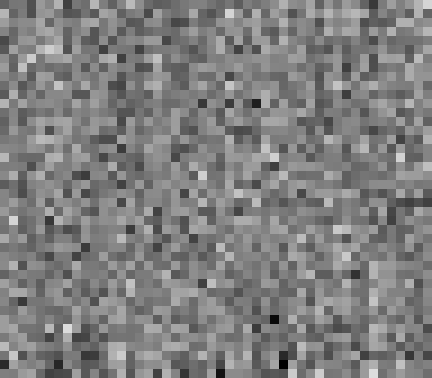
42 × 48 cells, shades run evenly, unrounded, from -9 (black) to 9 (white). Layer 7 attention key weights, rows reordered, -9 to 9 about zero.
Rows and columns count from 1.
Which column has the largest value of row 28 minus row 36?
31
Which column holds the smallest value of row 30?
3
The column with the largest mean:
26
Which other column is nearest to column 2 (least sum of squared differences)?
28
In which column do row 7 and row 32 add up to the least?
23
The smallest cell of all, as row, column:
41, 32
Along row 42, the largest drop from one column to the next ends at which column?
25
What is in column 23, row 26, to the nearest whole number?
2
